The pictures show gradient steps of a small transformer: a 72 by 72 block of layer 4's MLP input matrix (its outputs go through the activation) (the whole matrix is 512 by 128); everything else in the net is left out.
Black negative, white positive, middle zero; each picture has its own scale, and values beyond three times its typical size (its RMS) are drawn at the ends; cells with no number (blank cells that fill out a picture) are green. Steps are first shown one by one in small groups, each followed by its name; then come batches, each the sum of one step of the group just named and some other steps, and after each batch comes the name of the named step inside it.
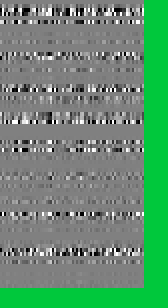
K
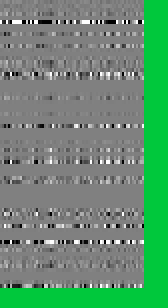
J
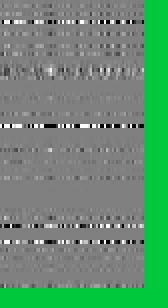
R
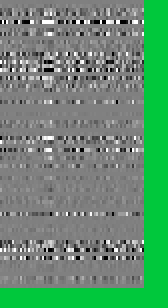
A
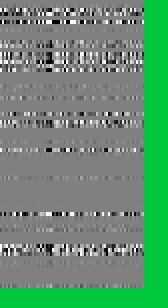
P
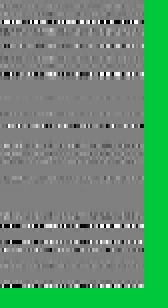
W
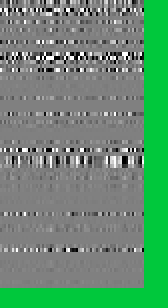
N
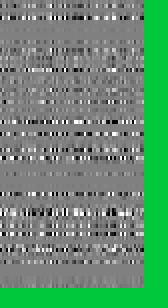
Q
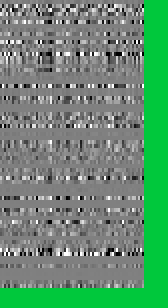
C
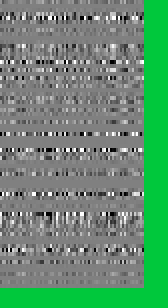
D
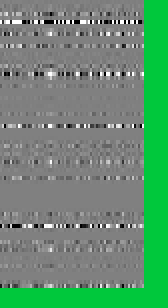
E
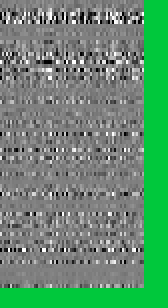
D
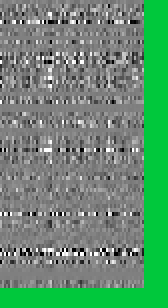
C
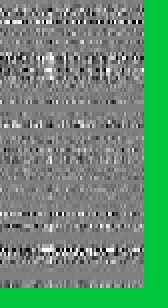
R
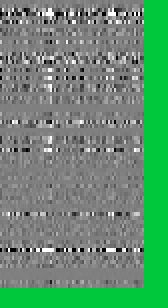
K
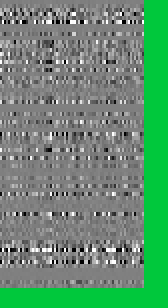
P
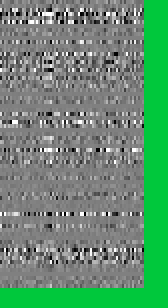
A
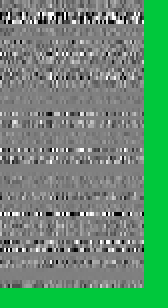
J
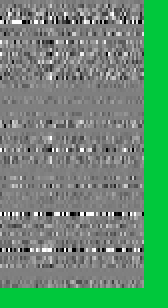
E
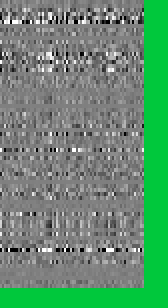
D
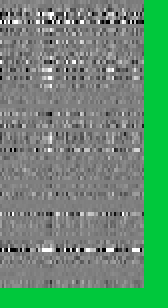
D
